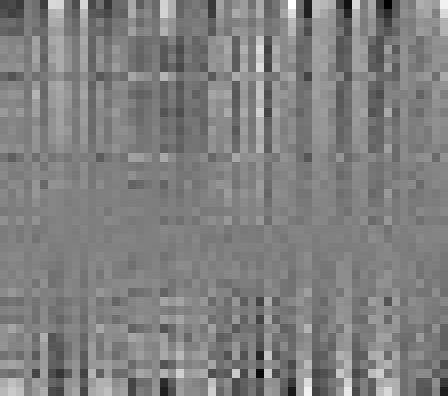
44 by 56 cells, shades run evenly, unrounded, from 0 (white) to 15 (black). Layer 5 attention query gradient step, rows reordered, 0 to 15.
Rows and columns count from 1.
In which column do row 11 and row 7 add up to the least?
33
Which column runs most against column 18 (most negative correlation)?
55
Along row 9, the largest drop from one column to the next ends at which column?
40
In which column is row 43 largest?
21
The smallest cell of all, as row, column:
1, 37
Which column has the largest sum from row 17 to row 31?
34
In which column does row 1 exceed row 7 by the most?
49
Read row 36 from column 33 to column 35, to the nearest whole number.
11 5 9
